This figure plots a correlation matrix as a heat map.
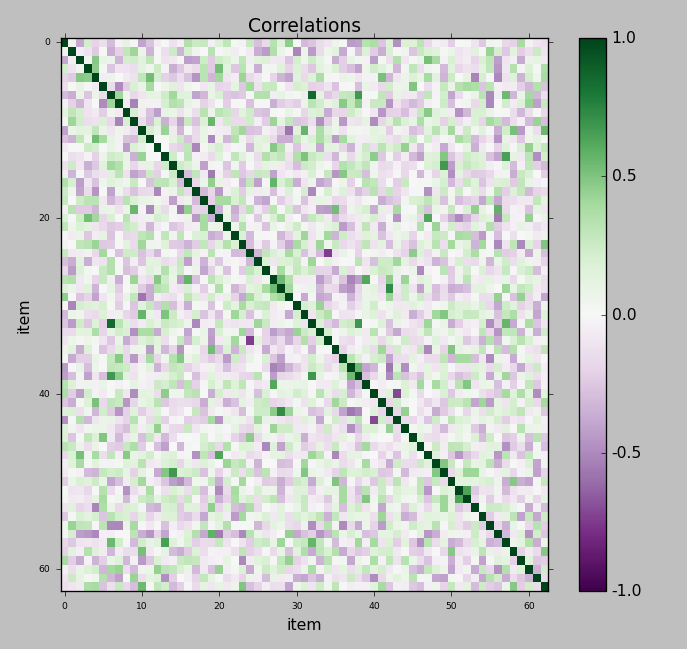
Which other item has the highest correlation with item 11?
4
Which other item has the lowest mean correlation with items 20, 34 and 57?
56
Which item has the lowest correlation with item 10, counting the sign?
29
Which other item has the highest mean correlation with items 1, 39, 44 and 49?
27
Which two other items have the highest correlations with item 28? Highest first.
42, 27
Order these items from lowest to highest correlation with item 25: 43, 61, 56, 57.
61, 56, 57, 43
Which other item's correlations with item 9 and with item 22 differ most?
19
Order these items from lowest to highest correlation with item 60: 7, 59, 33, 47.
33, 59, 47, 7
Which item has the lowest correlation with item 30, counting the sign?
1
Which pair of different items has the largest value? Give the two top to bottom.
6, 32
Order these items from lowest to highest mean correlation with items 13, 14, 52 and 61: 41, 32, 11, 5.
41, 32, 11, 5
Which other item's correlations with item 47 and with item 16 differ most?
2
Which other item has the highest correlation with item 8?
47
